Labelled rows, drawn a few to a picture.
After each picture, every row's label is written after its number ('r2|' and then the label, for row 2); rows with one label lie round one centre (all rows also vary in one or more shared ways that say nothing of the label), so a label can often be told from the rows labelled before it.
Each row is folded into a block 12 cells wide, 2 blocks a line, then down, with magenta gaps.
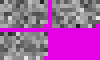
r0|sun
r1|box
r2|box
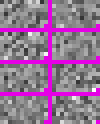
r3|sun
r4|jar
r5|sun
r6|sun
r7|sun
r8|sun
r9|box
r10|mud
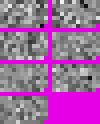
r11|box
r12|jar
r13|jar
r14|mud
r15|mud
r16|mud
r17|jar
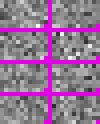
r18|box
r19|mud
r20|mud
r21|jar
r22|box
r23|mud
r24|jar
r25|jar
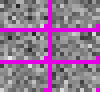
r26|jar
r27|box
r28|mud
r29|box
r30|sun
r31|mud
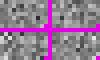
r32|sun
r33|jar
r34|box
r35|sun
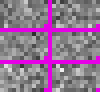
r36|box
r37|box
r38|mud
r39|mud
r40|jar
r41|box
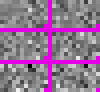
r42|mud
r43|mud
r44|box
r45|sun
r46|jar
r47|mud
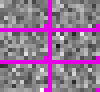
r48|mud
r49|box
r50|jar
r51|sun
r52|sun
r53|jar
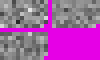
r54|mud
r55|sun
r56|sun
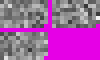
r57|jar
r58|sun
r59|box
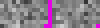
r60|jar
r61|mud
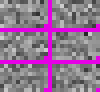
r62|mud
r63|jar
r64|mud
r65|mud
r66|box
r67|box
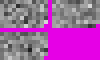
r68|sun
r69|jar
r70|jar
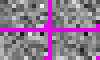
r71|sun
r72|box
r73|sun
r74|mud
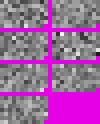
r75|jar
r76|mud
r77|sun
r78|jar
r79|sun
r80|jar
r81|mud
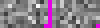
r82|sun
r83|jar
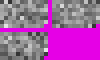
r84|box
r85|box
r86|box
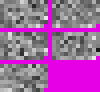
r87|box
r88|box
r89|jar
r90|sun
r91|mud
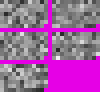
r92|sun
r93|mud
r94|mud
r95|box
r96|jar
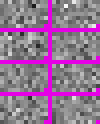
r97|jar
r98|sun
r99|sun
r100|mud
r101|jar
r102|mud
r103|jar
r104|box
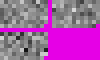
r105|mud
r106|jar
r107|sun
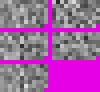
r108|jar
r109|mud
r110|jar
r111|sun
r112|jar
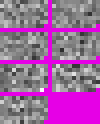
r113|jar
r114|mud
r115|mud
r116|jar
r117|sun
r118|jar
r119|jar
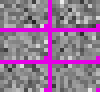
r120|mud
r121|jar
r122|box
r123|jar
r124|mud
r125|box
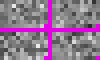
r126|sun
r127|mud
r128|box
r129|jar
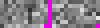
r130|jar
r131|mud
